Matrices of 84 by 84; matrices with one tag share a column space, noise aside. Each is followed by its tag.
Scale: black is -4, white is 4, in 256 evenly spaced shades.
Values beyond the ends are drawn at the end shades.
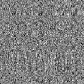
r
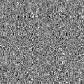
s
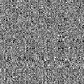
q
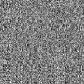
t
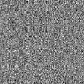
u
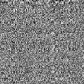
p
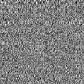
p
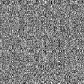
u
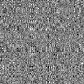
t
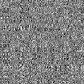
t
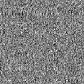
r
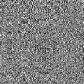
p
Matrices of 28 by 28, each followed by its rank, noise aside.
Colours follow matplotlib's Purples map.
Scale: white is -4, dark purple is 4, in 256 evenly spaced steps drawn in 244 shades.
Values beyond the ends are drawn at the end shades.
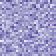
six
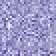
six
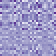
three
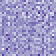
eight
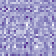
four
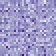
six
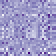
three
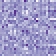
four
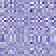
three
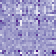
four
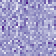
eight
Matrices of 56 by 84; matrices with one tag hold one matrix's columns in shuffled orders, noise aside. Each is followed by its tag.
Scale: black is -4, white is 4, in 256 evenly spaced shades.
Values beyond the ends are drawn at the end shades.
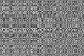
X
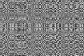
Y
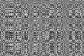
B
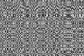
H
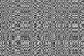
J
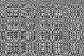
B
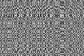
H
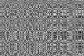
B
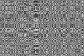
X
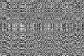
Y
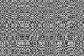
J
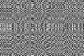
Y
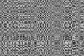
J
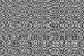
J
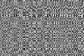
H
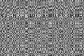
H
